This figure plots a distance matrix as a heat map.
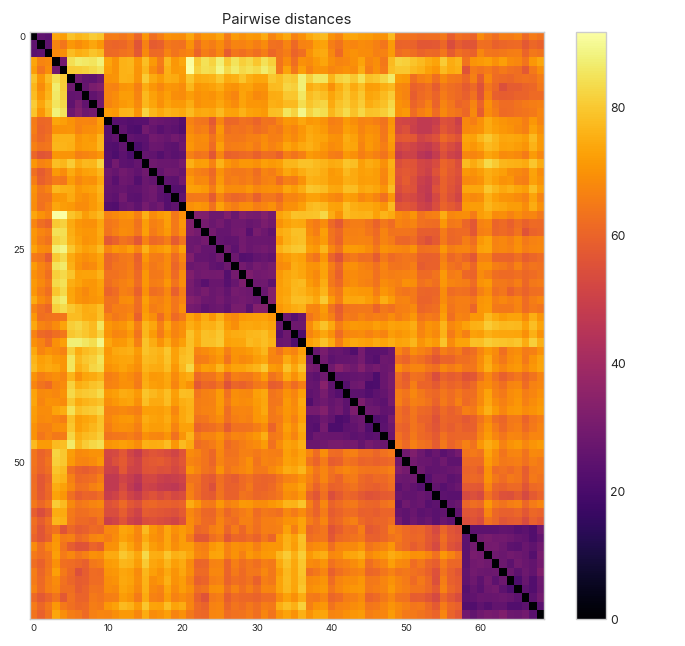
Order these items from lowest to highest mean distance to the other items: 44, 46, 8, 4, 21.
46, 44, 21, 8, 4
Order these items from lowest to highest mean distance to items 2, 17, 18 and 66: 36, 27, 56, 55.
56, 55, 27, 36
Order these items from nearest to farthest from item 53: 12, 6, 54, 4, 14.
54, 14, 12, 6, 4
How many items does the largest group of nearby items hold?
12
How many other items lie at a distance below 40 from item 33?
3
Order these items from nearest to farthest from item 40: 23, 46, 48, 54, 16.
46, 48, 54, 23, 16
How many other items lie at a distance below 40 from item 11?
10
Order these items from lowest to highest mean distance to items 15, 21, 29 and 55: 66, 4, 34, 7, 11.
11, 66, 7, 34, 4
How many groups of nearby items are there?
9
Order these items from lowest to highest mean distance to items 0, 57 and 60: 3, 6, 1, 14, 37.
1, 14, 6, 37, 3
